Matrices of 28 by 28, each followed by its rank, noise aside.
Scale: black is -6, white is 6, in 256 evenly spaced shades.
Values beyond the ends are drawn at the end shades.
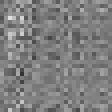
three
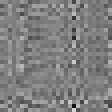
three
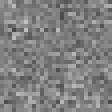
eight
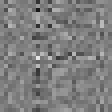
three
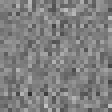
six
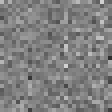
six
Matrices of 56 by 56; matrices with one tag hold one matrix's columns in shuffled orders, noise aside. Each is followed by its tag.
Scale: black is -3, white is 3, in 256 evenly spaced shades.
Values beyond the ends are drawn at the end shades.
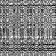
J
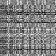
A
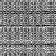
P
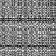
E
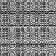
P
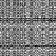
E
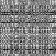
A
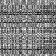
A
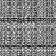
E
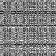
P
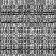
A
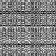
P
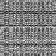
P
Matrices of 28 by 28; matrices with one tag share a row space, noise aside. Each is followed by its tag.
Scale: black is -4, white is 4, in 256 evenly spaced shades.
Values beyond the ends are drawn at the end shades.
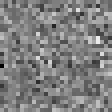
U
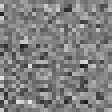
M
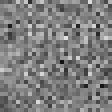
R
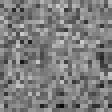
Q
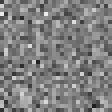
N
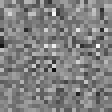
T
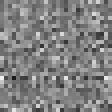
U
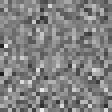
N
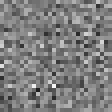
T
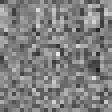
U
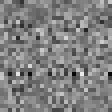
Q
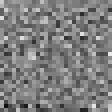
M
